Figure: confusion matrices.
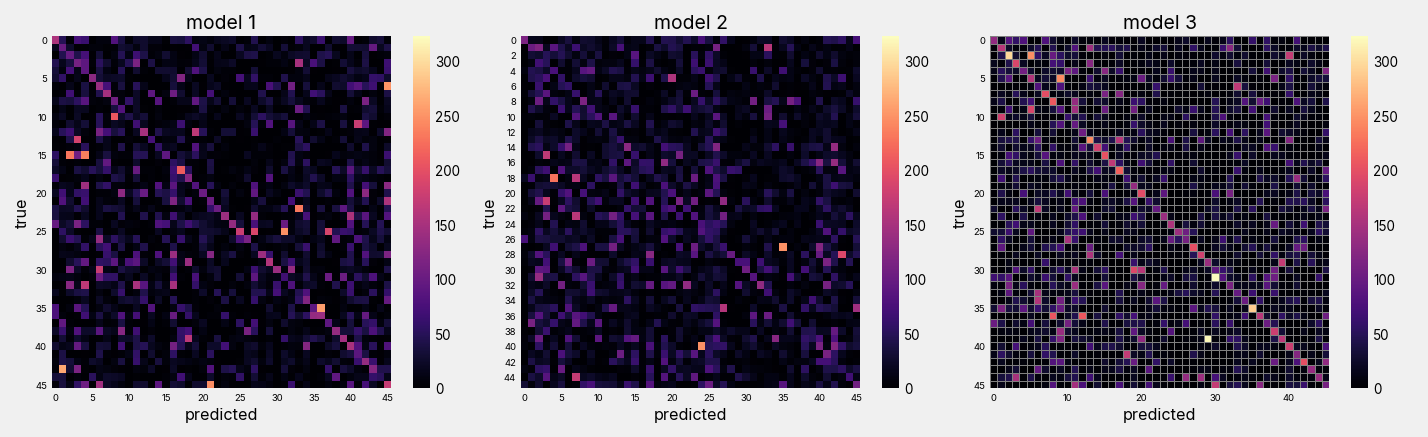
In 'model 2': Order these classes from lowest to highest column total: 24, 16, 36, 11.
16, 11, 36, 24
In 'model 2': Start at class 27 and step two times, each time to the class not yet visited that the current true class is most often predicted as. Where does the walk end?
45
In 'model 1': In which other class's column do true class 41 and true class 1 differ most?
43
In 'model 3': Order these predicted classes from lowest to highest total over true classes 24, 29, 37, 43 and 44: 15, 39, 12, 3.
12, 15, 39, 3
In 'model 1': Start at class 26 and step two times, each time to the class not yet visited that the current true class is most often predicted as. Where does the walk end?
45
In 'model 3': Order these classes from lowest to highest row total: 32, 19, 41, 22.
19, 41, 22, 32
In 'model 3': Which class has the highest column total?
11
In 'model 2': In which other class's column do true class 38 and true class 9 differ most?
33
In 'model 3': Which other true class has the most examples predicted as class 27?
35
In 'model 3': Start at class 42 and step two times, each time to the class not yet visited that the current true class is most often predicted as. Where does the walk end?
30
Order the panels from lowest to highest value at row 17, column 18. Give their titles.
model 2, model 3, model 1
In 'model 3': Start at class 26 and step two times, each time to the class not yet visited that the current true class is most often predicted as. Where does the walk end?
1
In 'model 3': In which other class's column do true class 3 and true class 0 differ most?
13
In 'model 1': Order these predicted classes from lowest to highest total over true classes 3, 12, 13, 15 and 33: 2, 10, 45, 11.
10, 11, 45, 2
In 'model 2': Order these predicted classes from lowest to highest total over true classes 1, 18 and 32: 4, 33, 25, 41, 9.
25, 9, 41, 33, 4
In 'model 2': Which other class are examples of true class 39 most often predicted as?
34
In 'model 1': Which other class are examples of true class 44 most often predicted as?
38
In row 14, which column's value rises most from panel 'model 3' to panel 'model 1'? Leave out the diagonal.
19
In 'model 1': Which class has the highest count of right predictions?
17
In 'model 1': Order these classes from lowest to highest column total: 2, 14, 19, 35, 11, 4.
35, 14, 19, 2, 11, 4
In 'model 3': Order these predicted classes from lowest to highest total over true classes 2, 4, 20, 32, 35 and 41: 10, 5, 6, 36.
36, 6, 10, 5
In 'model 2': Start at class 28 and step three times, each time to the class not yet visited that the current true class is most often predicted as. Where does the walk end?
20
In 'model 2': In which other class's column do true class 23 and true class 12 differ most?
7
